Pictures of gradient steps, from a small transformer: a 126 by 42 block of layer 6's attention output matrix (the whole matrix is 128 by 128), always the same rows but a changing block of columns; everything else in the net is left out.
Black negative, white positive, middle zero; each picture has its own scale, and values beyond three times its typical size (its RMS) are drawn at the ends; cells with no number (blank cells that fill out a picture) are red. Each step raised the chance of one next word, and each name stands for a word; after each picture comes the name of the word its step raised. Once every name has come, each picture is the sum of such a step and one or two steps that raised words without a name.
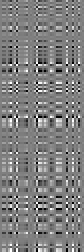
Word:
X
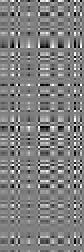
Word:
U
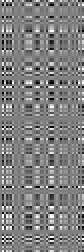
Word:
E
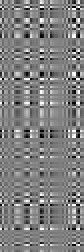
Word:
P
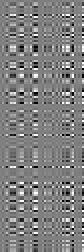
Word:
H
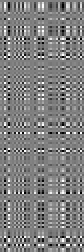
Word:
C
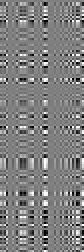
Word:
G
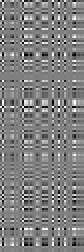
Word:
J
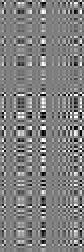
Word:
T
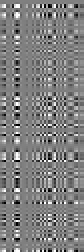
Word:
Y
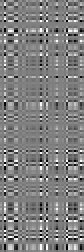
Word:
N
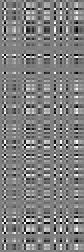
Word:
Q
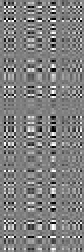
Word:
U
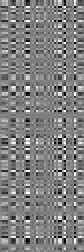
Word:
Y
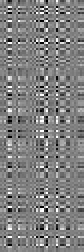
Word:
J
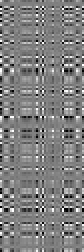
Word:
X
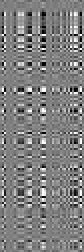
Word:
Q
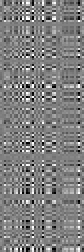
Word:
C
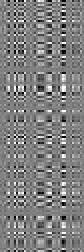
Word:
H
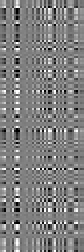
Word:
P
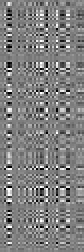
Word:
H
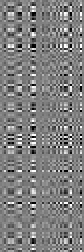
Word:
U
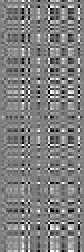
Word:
P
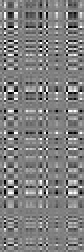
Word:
C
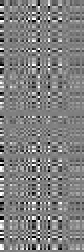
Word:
N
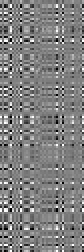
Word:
J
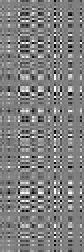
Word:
H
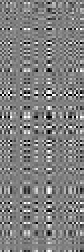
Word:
T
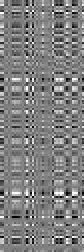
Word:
G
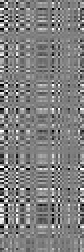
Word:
H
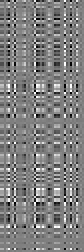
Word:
H
